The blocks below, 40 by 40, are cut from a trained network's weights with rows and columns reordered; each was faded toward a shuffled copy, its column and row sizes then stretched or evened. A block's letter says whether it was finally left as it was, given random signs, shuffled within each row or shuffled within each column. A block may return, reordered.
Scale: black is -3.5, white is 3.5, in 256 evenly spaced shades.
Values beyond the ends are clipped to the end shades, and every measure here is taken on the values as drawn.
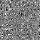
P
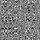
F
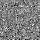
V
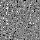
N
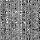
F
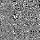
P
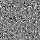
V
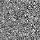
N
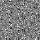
N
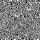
V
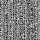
N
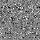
V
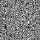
N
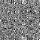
F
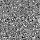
V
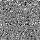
V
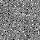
V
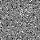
N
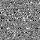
V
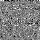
V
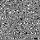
V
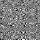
F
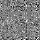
P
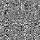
F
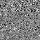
V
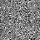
N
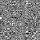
F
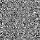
P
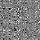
F
